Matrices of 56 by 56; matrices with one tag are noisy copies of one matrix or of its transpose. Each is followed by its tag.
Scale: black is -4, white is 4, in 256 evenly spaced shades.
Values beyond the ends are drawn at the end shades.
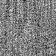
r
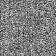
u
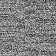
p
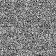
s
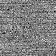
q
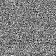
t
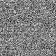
s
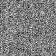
u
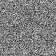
t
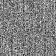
q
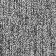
p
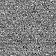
t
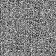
u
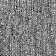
p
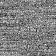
r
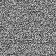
t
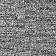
p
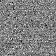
t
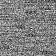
p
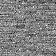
p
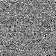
s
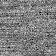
r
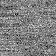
r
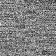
p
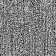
q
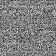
u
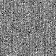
q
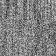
r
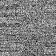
r
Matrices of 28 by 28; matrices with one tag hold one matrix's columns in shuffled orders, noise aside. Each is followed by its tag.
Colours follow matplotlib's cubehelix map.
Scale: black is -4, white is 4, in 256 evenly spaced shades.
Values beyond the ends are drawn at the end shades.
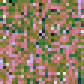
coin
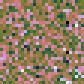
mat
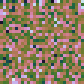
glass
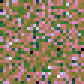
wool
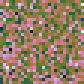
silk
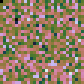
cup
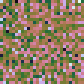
glass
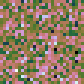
mat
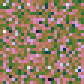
silk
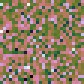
silk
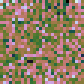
glass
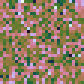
glass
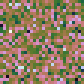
silk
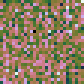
coin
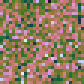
cup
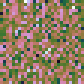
glass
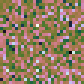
mat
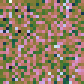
coin
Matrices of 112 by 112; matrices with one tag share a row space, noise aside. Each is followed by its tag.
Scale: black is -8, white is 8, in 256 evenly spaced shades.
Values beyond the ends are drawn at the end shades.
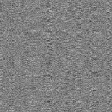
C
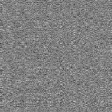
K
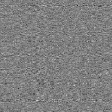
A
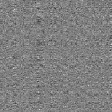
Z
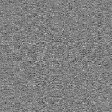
A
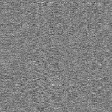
A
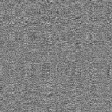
C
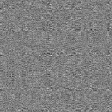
C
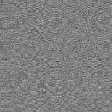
A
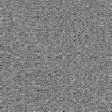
K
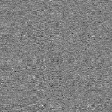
A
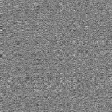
K
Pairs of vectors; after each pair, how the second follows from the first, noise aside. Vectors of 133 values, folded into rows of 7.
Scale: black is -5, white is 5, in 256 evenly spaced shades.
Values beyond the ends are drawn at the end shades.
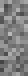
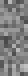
shuffled.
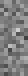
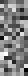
wrapped around, scaled up.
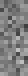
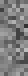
sign-scrambled.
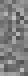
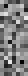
reversed, negated, scaled up.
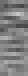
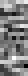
wrapped around, negated, scaled up.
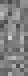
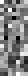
reversed, negated, scaled up.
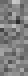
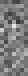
sign-scrambled.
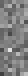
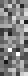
scaled up.
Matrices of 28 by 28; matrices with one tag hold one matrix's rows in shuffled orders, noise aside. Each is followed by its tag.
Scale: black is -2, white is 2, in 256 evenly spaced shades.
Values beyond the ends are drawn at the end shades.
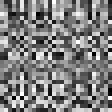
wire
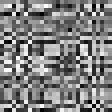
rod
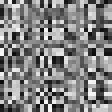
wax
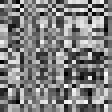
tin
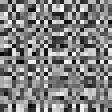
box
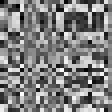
tin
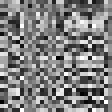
tin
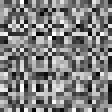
wire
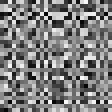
box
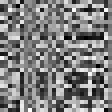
tin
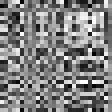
tin
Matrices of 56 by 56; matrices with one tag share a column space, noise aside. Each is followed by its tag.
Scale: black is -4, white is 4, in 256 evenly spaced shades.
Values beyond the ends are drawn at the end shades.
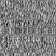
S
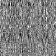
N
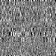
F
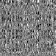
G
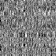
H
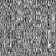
G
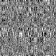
F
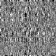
F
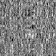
N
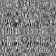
S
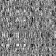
H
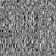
G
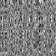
G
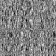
H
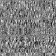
S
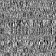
S
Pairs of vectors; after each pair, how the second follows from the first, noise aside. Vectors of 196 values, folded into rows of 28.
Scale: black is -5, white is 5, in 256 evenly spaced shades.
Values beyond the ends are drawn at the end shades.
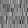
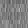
wrapped around, negated, shrunk.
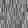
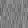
reversed, negated, shrunk.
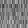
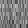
negated.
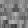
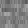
wrapped around, negated, shrunk.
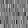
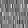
reversed, negated.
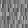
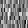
reversed, scaled up.
